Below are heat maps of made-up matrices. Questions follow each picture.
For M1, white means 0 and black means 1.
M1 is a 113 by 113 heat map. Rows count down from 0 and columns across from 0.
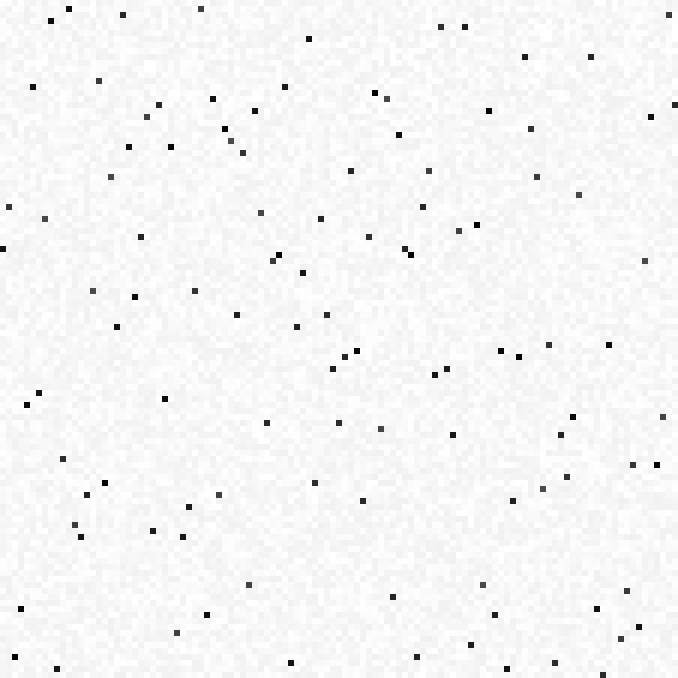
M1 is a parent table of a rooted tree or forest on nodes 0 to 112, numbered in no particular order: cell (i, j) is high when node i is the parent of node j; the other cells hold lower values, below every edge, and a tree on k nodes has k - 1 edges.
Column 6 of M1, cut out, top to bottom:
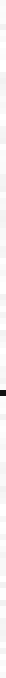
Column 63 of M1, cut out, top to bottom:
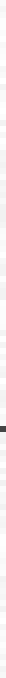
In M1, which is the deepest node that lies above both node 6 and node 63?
28
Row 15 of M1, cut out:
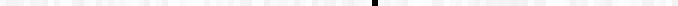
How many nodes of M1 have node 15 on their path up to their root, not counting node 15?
4
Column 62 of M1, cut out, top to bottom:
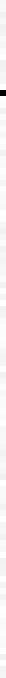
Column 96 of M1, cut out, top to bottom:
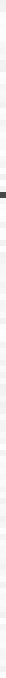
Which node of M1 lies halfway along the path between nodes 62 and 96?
48
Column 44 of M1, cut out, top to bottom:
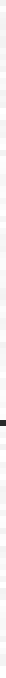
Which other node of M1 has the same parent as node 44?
56
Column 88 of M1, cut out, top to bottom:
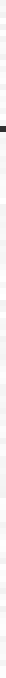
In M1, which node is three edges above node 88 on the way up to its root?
19
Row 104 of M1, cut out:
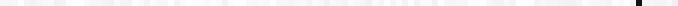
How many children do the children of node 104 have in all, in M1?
1
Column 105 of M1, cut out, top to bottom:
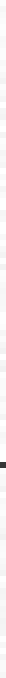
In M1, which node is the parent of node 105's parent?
4
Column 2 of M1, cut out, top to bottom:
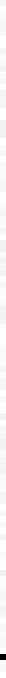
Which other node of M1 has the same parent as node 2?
69
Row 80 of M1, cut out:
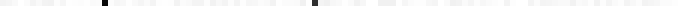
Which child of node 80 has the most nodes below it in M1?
52
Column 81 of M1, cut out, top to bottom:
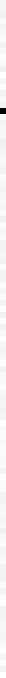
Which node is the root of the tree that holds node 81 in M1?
97
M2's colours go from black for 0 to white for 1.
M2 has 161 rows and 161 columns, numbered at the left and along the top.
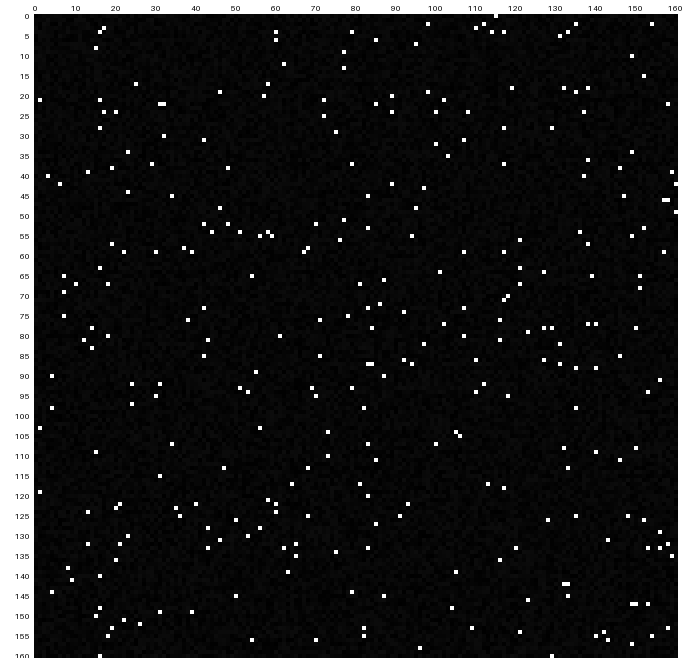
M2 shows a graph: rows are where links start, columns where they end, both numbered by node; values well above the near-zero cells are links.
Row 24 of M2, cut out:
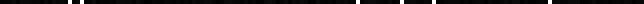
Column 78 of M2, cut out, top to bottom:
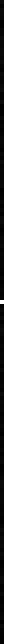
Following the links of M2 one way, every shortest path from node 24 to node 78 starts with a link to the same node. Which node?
node 17
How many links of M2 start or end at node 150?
4
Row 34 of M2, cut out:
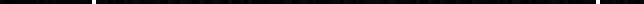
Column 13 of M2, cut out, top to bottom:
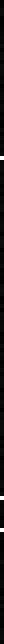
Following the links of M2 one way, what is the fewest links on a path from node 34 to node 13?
3
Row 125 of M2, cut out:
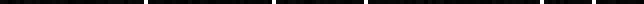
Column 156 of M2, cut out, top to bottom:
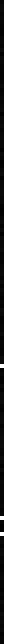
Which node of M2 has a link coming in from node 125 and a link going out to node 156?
node 91
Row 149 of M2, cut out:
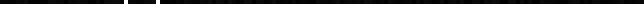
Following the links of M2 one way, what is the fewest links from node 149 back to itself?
4
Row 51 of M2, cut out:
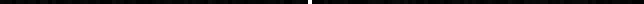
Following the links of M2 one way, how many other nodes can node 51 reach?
9
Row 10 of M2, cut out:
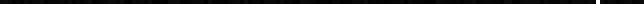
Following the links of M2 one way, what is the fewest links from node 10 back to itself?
8
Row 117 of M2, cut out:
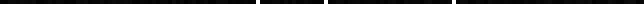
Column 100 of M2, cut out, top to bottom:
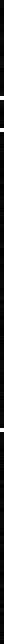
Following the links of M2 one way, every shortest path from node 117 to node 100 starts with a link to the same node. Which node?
node 81
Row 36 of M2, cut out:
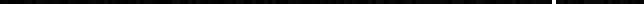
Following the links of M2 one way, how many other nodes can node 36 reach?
5
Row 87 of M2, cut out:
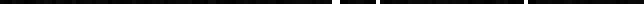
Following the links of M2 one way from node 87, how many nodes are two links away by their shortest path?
6
